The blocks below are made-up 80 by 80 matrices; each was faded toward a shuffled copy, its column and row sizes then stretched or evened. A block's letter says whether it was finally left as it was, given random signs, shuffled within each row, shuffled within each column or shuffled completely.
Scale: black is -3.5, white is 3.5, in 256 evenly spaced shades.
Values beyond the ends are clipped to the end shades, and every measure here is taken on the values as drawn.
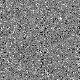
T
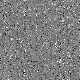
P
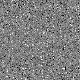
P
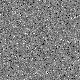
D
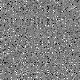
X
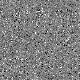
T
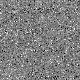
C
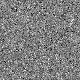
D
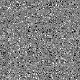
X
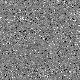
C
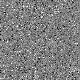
P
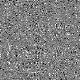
X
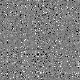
T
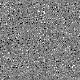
T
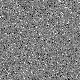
D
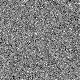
D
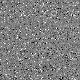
C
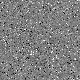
D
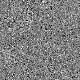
P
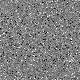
D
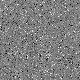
D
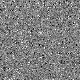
C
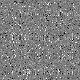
X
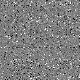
T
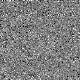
T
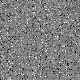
P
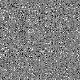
X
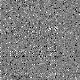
T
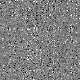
X
